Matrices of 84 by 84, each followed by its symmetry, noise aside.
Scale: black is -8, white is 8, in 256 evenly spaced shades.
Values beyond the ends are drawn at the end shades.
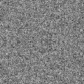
mirrored top to bottom.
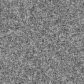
antisymmetric.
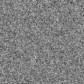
antisymmetric.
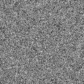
symmetric across the other diagonal.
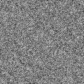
symmetric across the other diagonal.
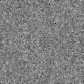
mirrored top to bottom.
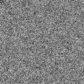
no symmetry.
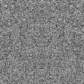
mirrored left to right.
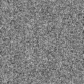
mirrored top to bottom.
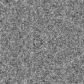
mirrored top to bottom.
